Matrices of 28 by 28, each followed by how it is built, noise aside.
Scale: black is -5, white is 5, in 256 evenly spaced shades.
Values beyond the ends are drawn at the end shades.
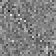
banded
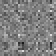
low rank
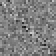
banded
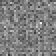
blocks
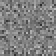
low rank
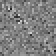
banded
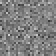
low rank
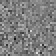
lower triangular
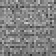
blocks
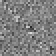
banded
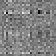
low rank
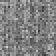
blocks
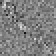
banded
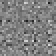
low rank
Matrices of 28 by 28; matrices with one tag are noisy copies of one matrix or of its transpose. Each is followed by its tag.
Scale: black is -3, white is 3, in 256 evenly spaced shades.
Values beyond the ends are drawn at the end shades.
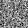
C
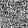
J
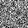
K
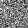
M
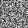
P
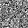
J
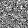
P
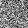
K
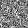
P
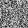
J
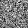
P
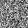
C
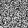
C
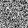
C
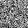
K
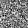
P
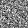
P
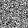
C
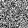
K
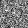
P
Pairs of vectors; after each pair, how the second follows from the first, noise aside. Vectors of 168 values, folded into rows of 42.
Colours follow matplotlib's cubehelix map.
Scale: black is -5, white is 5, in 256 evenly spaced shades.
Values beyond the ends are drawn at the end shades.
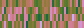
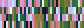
reversed, scaled up.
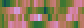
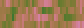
reversed, negated, shrunk.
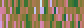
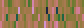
wrapped around, negated, partly zeroed.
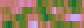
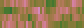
reversed, negated, shrunk.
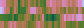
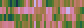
wrapped around, negated.
